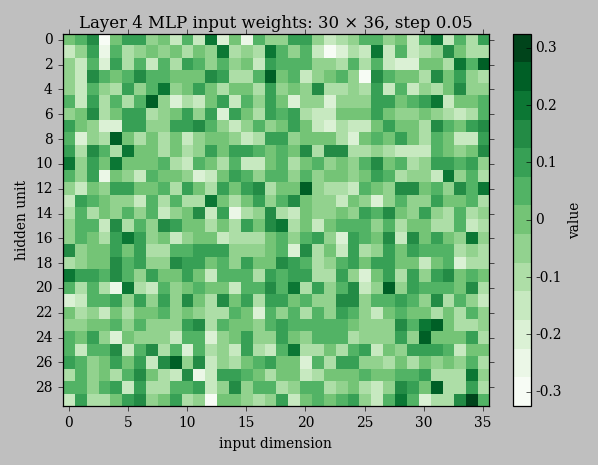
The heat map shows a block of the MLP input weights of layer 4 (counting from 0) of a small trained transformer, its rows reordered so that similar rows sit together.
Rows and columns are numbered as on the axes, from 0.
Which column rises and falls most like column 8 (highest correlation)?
33
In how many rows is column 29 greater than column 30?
12
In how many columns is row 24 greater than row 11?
17
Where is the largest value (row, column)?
29, 34
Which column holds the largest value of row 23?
31
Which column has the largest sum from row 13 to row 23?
27
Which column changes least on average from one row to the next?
2
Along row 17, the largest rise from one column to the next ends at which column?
20
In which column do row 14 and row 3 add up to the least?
14
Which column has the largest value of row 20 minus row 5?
19
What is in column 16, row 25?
-0.1
